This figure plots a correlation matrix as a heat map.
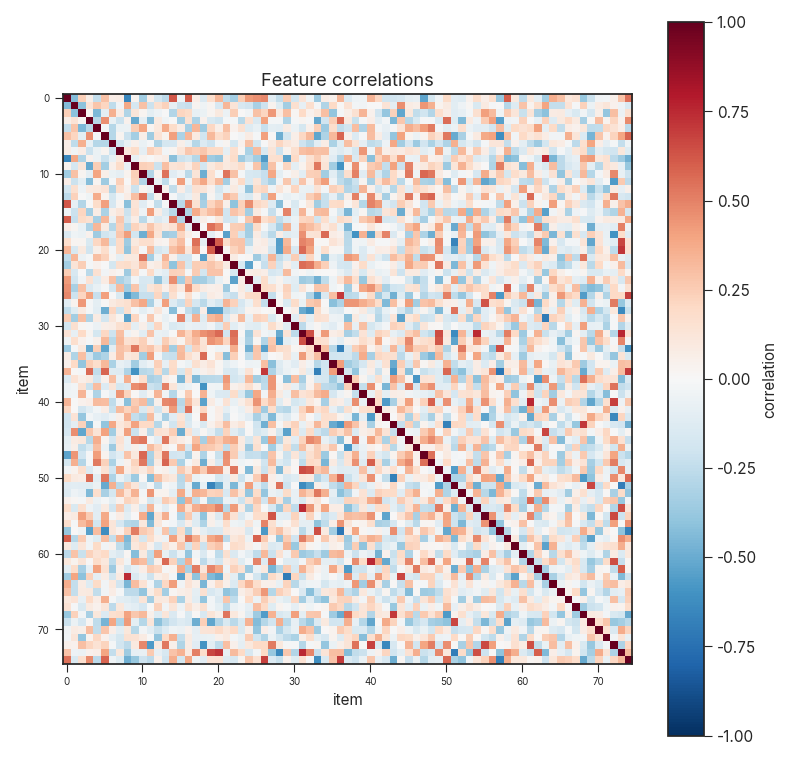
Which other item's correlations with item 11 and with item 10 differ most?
72
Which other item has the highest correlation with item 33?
57
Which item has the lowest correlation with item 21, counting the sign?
18
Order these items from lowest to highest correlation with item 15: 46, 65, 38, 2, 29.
38, 65, 2, 46, 29
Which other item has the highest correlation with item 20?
73
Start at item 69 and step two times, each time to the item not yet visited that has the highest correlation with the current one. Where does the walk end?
28
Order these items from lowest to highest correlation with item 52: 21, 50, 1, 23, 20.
50, 21, 1, 23, 20
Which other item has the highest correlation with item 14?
0
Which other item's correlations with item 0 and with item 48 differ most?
47
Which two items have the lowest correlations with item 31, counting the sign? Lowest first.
51, 28
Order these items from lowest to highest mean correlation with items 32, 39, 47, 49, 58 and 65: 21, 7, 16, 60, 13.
60, 21, 13, 16, 7
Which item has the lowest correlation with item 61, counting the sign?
42
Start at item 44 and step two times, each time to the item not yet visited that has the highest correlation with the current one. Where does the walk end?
8
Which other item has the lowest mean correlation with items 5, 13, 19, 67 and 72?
69
